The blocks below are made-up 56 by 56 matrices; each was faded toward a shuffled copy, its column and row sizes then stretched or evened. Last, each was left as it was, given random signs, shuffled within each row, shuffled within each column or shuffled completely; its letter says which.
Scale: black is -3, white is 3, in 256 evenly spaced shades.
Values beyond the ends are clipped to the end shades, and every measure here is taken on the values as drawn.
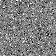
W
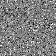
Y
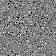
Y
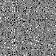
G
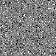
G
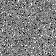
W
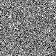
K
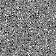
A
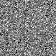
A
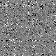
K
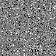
K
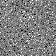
W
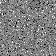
W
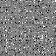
G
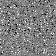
Y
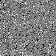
A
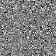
K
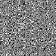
G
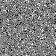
W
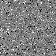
Y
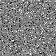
W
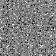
A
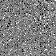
A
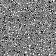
W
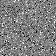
W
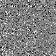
K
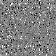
G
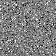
Y
